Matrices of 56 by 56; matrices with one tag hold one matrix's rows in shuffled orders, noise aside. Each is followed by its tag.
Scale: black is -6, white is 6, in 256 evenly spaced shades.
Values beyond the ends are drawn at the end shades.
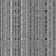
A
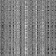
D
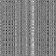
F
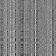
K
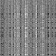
D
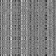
A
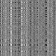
A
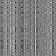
K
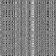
F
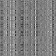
K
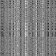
D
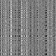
A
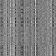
K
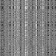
D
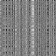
F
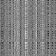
D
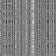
F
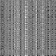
D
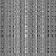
D
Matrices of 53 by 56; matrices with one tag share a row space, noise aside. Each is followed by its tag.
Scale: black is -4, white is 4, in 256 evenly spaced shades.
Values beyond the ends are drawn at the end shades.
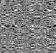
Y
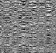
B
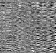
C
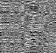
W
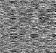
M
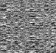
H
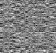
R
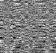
R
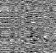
W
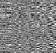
C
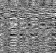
M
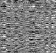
H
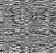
R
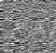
R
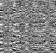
R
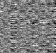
M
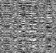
B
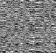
H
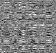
B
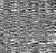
M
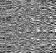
C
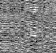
W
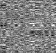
H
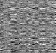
M
